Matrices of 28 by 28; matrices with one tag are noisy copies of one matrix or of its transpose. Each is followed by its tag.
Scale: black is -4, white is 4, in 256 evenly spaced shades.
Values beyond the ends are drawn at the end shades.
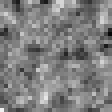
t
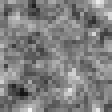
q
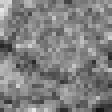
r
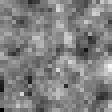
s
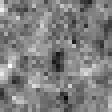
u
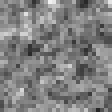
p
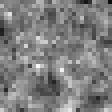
s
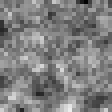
s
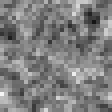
q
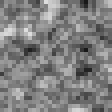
p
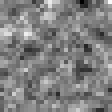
p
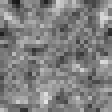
t
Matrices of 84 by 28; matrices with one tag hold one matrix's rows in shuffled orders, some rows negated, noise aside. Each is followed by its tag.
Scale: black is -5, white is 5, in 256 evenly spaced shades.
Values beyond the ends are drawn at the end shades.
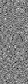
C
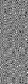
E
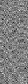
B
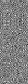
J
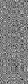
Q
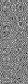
J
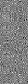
J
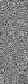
B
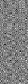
E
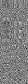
J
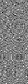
C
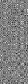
Q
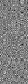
Q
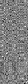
B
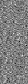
C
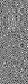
Q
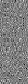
J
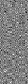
E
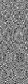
C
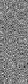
B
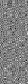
E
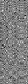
B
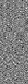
C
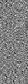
C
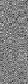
B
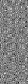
E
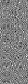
J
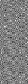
E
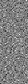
C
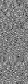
C
